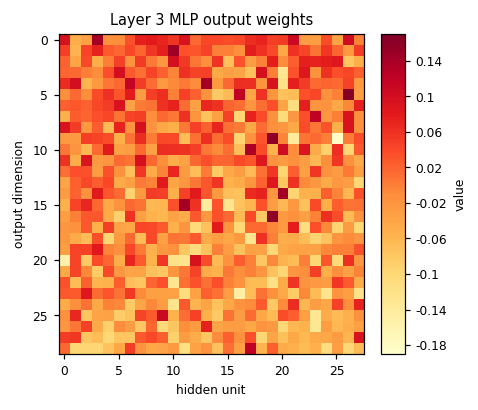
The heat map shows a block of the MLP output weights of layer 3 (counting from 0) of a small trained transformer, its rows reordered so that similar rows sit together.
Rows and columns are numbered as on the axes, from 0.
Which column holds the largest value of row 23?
2
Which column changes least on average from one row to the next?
22
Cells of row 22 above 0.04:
2
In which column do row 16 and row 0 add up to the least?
5
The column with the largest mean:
7
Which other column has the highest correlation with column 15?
17
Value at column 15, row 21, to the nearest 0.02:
0
